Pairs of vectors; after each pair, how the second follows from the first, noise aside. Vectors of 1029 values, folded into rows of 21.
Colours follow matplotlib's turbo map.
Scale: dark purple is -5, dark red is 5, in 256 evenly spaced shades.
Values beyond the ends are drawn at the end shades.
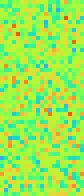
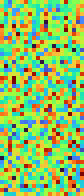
scaled up.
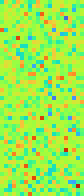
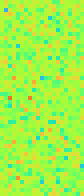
reversed, negated, shrunk.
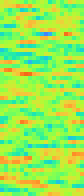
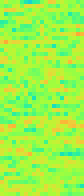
wrapped around, shrunk.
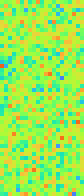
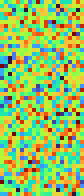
scaled up.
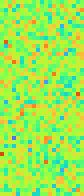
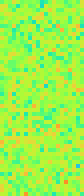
wrapped around, shrunk.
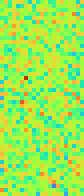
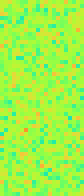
wrapped around, shrunk.
